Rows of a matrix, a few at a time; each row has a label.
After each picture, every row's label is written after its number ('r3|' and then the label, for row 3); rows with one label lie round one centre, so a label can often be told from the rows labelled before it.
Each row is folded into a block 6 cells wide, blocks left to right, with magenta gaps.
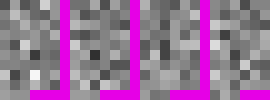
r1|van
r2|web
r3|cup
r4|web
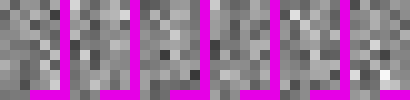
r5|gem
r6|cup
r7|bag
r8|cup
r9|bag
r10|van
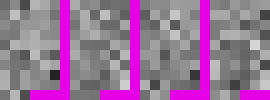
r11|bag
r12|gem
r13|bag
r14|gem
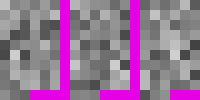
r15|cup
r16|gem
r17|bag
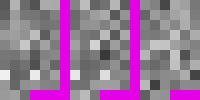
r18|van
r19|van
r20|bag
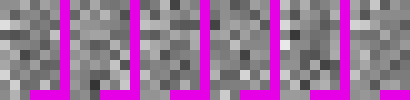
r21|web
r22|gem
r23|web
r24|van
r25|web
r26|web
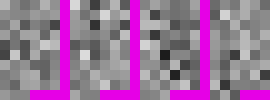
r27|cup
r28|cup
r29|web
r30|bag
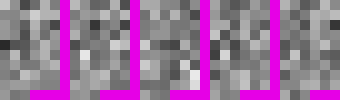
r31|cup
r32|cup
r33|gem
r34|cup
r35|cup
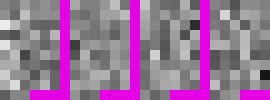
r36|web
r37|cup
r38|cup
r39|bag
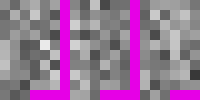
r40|gem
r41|web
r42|bag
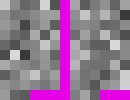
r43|cup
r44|gem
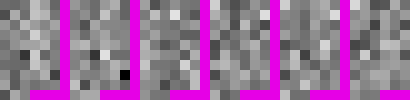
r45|bag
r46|bag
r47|gem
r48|cup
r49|cup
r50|cup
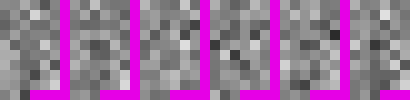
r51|gem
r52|gem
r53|cup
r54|cup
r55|gem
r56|gem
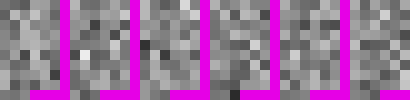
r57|bag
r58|cup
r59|cup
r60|gem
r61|cup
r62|gem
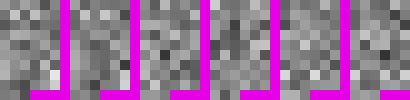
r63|gem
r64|gem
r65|web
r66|cup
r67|van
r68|van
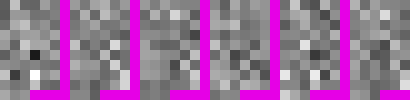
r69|van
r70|gem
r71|gem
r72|web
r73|van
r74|gem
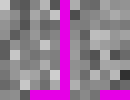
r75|cup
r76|bag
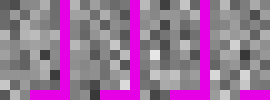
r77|bag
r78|gem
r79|cup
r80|van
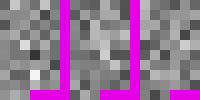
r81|van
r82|bag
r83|cup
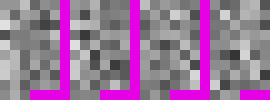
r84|web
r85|web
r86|gem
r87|bag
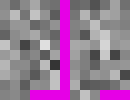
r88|gem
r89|bag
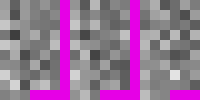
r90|web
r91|web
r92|van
